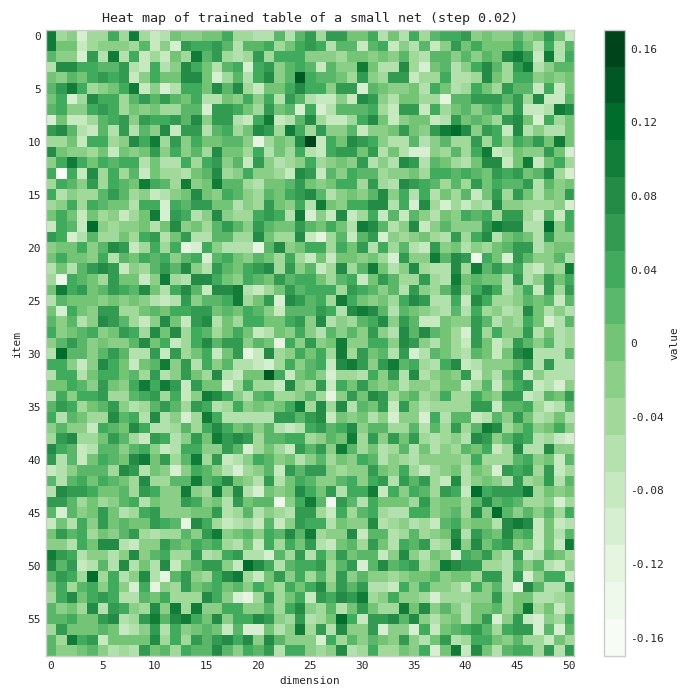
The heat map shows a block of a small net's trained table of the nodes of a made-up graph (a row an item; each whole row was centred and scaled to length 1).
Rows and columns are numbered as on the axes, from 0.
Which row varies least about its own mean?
14
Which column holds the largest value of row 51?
4
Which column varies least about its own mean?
47
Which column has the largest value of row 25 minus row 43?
28
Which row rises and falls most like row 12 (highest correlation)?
3
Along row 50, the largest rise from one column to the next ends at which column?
19
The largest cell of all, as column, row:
25, 10
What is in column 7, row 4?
0.06
